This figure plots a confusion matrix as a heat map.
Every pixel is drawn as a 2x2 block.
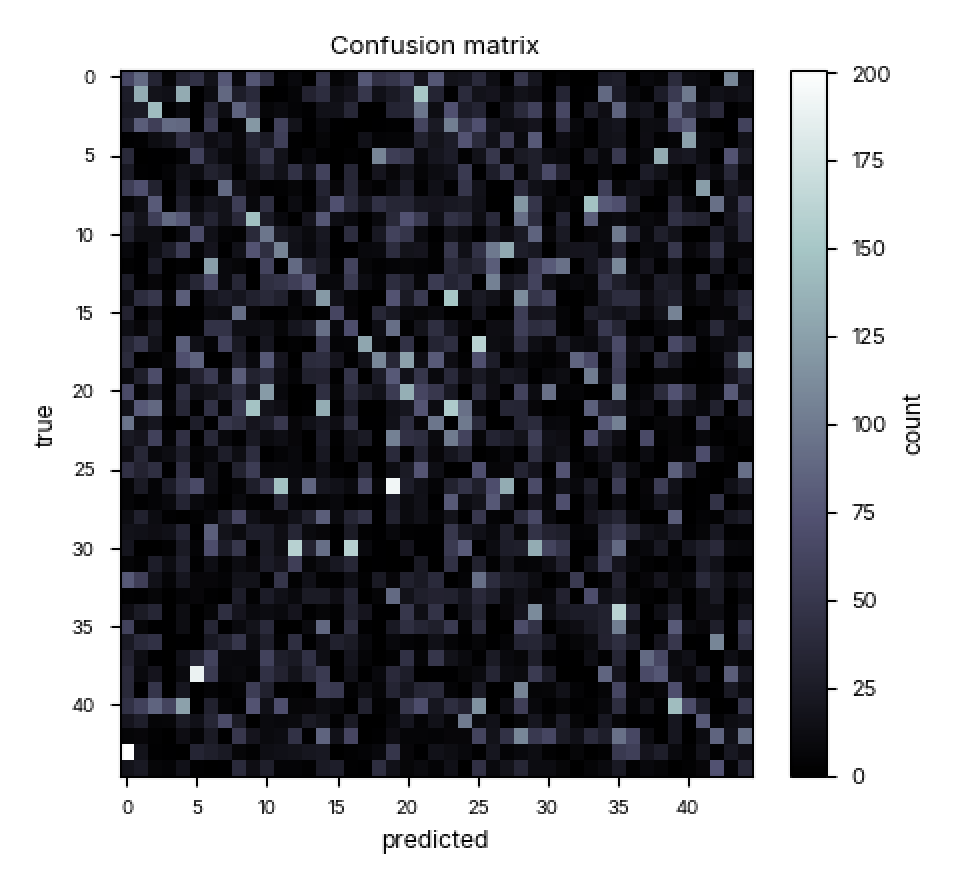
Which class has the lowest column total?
32
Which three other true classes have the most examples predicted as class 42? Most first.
36, 8, 44
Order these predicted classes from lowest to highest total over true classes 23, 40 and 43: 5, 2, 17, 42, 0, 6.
42, 5, 17, 6, 2, 0
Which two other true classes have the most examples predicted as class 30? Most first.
20, 12
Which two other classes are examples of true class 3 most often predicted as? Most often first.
9, 23
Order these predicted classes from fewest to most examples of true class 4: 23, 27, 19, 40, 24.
19, 23, 27, 24, 40
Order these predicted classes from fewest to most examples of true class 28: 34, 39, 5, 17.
5, 34, 17, 39
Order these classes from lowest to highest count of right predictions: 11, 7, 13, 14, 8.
8, 13, 7, 11, 14
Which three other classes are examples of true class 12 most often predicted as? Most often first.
6, 35, 31
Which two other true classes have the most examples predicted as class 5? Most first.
38, 18
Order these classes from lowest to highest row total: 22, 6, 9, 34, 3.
6, 34, 22, 3, 9
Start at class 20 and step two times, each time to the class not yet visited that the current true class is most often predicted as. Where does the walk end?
35
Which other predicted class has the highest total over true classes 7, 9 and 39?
28
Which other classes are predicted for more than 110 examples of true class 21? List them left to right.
9, 14, 23
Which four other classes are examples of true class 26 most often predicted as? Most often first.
19, 11, 27, 13
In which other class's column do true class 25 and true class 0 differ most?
43
